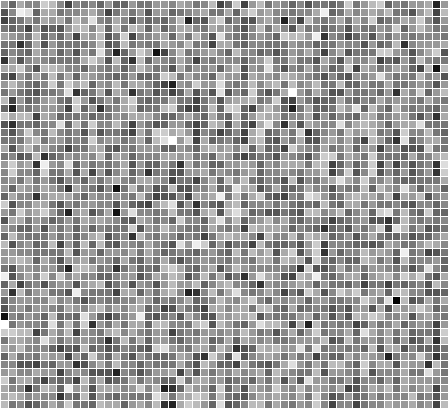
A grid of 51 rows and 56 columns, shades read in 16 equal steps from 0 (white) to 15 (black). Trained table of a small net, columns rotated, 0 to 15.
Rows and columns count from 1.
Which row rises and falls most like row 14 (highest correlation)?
37
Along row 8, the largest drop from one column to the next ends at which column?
18
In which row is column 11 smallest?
40
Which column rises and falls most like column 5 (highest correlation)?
22
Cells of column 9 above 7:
20
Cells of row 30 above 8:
14
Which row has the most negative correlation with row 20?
24
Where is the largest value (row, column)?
38, 50
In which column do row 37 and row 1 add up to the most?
55
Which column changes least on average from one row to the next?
16
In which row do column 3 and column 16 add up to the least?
2
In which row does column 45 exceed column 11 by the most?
41
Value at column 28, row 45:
6
